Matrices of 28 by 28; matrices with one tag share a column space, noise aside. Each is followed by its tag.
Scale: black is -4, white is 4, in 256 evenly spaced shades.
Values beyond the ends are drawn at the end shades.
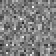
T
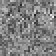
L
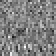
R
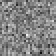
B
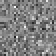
T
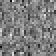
R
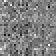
B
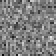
T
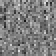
L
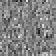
R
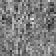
L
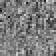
L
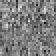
L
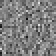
B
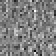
R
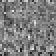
R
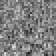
R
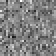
R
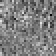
L
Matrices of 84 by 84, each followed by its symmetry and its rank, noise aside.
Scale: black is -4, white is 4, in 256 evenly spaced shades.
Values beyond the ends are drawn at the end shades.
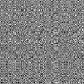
no symmetry, rank eight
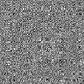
symmetric, rank twelve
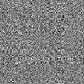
antisymmetric, rank eight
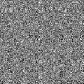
no symmetry, rank twelve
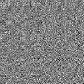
no symmetry, rank twelve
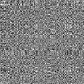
no symmetry, rank eight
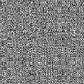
antisymmetric, rank eight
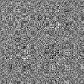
symmetric, rank eight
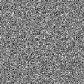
no symmetry, rank twelve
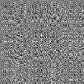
no symmetry, rank eight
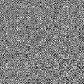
symmetric, rank eight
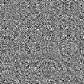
antisymmetric, rank twelve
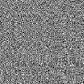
antisymmetric, rank twelve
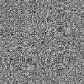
symmetric, rank twelve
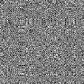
symmetric, rank twelve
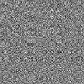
no symmetry, rank eight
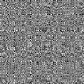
antisymmetric, rank eight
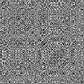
symmetric, rank eight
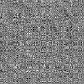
antisymmetric, rank eight
